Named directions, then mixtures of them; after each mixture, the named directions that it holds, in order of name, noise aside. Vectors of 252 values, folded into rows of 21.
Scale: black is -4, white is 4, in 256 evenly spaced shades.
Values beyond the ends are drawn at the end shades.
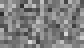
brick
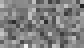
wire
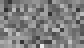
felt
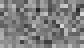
brick, felt, wire.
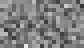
felt, wire.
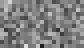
felt, wire.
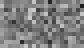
felt, wire.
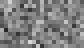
brick, felt.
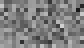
brick, felt, wire.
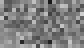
felt, wire.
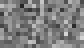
brick.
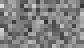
brick, wire.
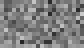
felt, wire.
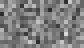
brick.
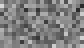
brick, felt, wire.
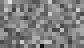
felt.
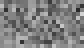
brick, felt, wire.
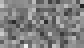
wire.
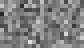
brick.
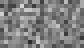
brick.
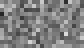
brick.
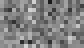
brick, felt, wire.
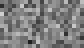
brick.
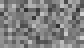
brick, felt.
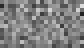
brick, felt, wire.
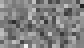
wire.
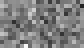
wire.
